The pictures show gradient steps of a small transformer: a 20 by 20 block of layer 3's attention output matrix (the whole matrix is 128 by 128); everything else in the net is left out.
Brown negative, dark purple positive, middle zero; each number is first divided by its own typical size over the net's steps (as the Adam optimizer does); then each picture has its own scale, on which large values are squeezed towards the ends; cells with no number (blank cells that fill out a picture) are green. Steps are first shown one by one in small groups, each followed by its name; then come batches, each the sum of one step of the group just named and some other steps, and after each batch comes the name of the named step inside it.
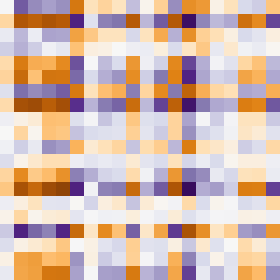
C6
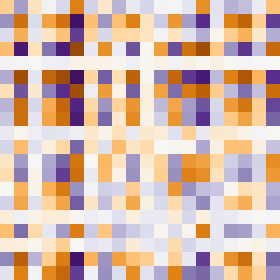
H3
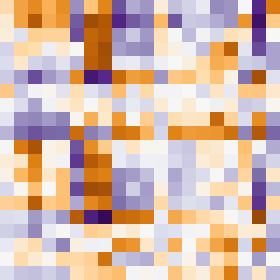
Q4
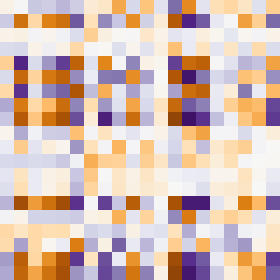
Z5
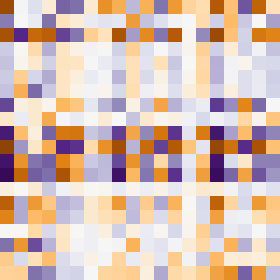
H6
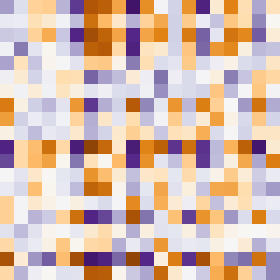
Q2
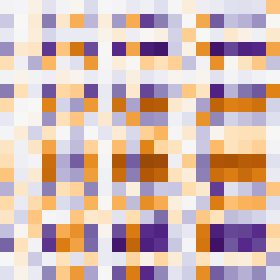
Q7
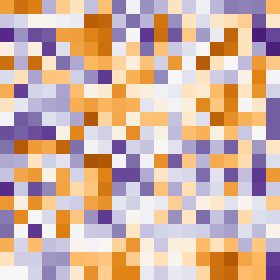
Q4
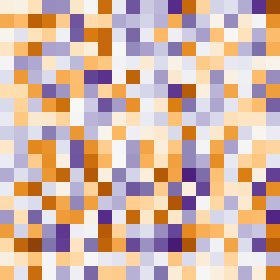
Q4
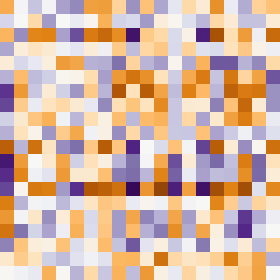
H6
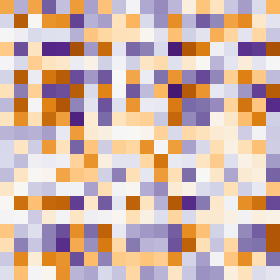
H3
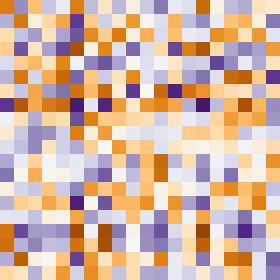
H3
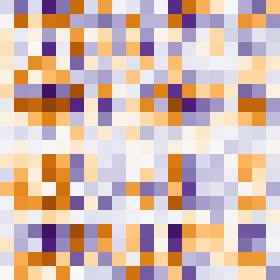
C6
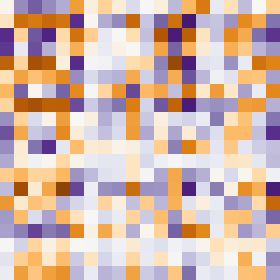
C6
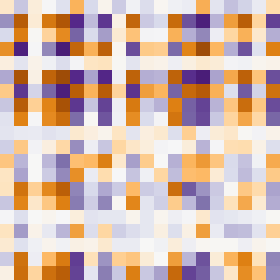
H3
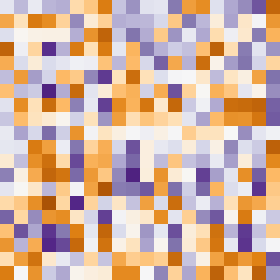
Q4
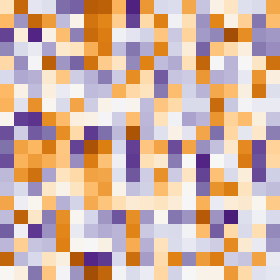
Q2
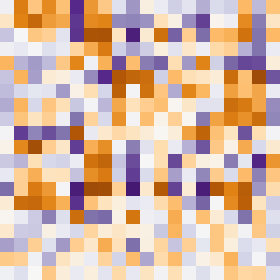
Q4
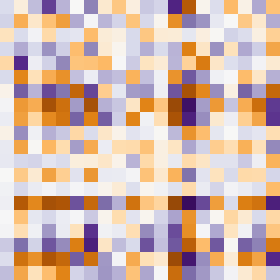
Z5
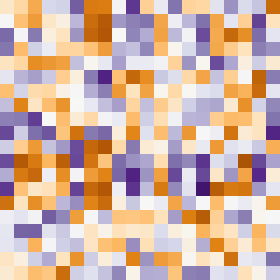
Q4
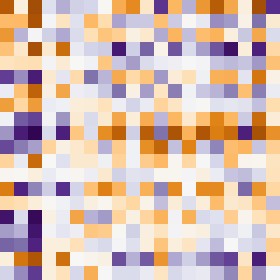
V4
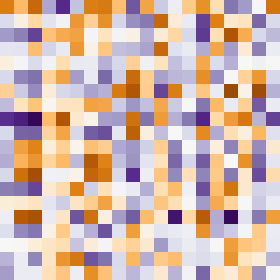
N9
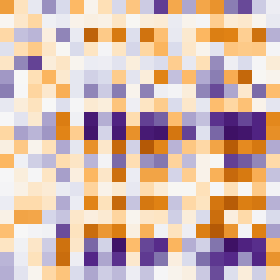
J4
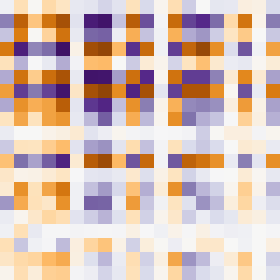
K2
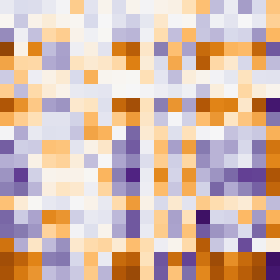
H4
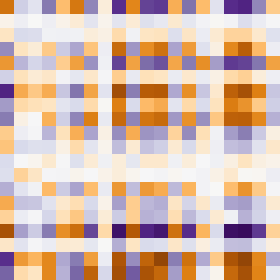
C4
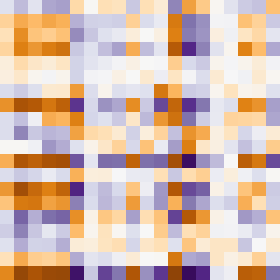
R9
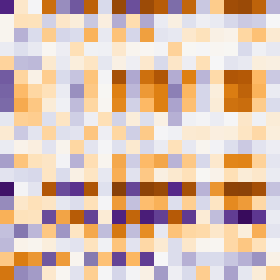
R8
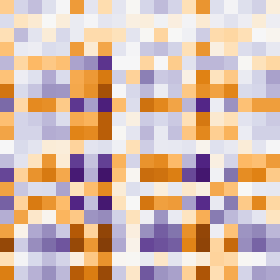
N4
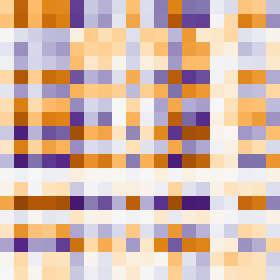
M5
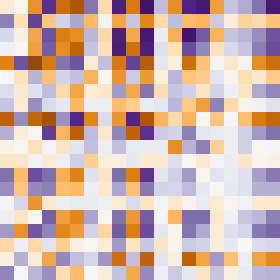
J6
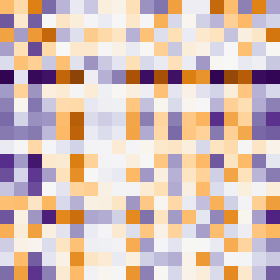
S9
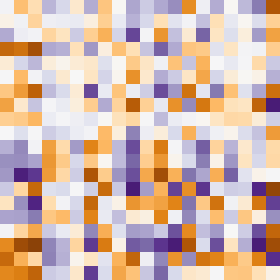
H4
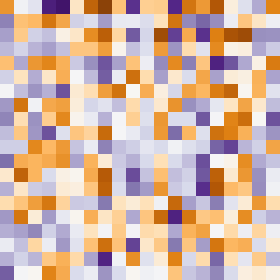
N9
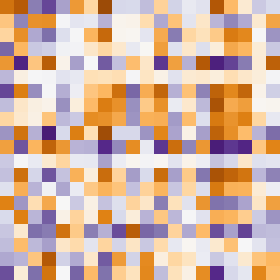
C4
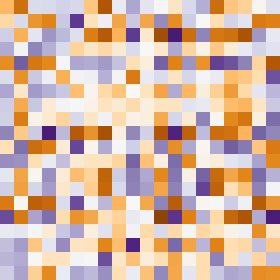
M5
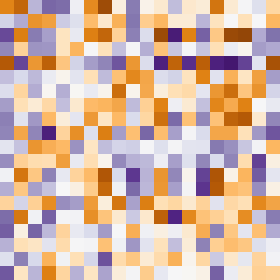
N9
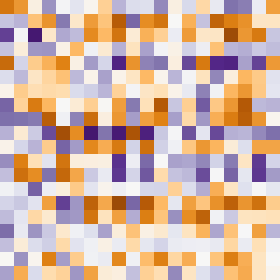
N9
